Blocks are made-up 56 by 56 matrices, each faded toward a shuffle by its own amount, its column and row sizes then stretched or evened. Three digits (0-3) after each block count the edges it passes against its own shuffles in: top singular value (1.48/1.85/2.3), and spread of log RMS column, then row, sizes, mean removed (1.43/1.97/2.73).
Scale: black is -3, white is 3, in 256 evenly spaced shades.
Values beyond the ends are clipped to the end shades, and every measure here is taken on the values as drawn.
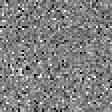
1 1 1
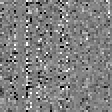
1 3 1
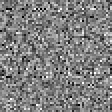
1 0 1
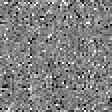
1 0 1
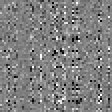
2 3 1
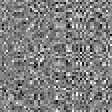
3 2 1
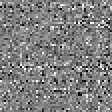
1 1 2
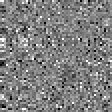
2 1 1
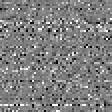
2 0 3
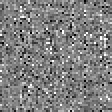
0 2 0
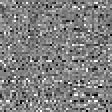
2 0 2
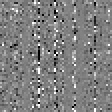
2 3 0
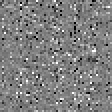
0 2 0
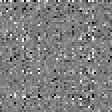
2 2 2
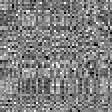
3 0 0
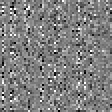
1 3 0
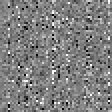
1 3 0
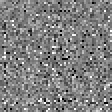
0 1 2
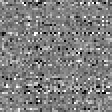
1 1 3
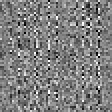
3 3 0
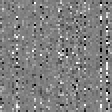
0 3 0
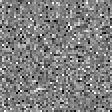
1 0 0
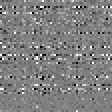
2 1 3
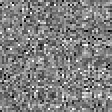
2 0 1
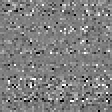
0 1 3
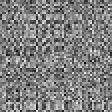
3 2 0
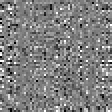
2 3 1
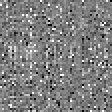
1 2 0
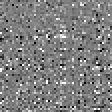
1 2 2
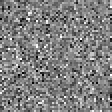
0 1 1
